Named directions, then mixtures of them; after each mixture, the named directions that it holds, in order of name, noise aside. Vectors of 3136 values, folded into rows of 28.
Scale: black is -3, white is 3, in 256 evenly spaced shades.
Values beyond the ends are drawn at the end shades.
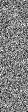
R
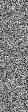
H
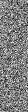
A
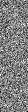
R.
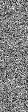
H.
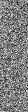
A.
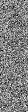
H, R.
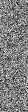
A, H.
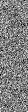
R.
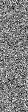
H.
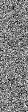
H, R.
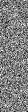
R.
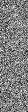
H, R.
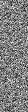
A, H.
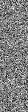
H.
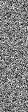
A, H.
